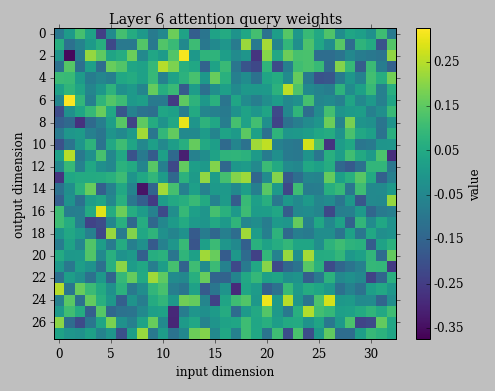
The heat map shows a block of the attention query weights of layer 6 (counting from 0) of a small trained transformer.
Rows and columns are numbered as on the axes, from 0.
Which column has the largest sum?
20
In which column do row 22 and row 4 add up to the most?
9
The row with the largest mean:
24
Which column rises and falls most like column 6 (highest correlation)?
15
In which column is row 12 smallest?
11
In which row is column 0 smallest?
13
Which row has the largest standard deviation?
2
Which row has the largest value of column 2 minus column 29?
23
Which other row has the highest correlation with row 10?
21
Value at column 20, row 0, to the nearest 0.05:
-0.1
